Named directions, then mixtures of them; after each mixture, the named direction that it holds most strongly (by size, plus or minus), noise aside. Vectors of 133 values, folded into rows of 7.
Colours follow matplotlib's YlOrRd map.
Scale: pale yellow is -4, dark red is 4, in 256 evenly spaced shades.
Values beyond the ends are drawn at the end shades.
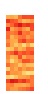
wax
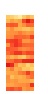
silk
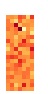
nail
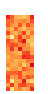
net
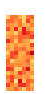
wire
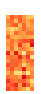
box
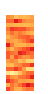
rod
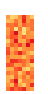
wire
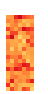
net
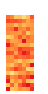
rod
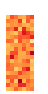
wire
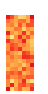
net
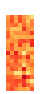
box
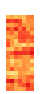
rod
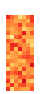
net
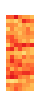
wax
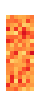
wire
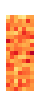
wire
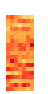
wax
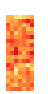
silk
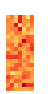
nail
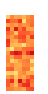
wire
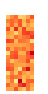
wire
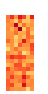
nail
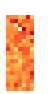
nail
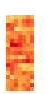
silk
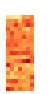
silk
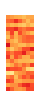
rod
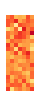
nail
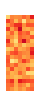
wax
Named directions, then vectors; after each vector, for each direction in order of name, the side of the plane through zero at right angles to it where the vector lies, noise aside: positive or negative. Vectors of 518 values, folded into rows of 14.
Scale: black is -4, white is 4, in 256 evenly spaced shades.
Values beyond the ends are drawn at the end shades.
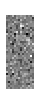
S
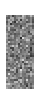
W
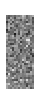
positive, positive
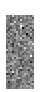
positive, negative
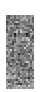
positive, positive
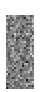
negative, negative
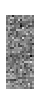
negative, positive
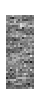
positive, negative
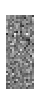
negative, negative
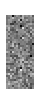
negative, positive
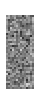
negative, negative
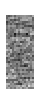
positive, positive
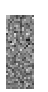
negative, negative
